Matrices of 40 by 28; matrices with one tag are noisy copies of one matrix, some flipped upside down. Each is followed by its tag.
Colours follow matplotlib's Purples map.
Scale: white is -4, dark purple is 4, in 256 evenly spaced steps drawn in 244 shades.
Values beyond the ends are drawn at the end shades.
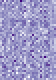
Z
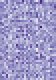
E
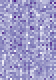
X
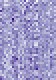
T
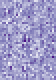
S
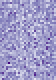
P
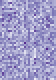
P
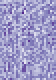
S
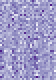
T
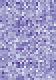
E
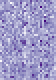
Z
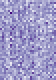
X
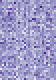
P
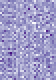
P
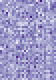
E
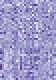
T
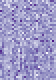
T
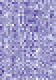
T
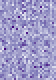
Z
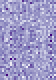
X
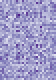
E
